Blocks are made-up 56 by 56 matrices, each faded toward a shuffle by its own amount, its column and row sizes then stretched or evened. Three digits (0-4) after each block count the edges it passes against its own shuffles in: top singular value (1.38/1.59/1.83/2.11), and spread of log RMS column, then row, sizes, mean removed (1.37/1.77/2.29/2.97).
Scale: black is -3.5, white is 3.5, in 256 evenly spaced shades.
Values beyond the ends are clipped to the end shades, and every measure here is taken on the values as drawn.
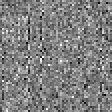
3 2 0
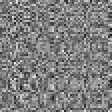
4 3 1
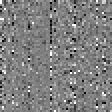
2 4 0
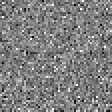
3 0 0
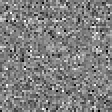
0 1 2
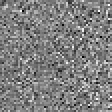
2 2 0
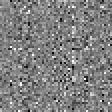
2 3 1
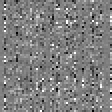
0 4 1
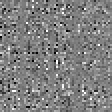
2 4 2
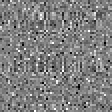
4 1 0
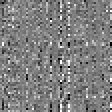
4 4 1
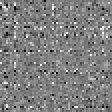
3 2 3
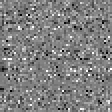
1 0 3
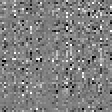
2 4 3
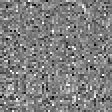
1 2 1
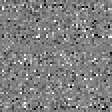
1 0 3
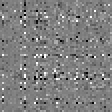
3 3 3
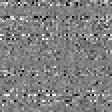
1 0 4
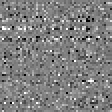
3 1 3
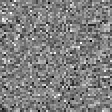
4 1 1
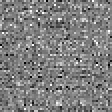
3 1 2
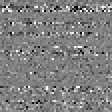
0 0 4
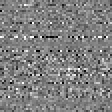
2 0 4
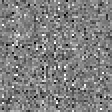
0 2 1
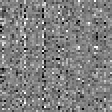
3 4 0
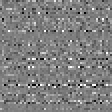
4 1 4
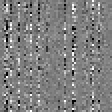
4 4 1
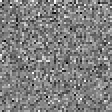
2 1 1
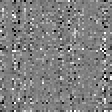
3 4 2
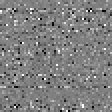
2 0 3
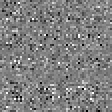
1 2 3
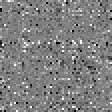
1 1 3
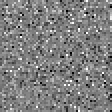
0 1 0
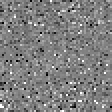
2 0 2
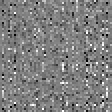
0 4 0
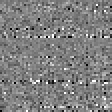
2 1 3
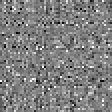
3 0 2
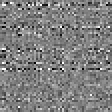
4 2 4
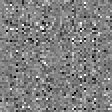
3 3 1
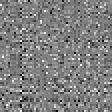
4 1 2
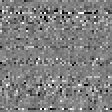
2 0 4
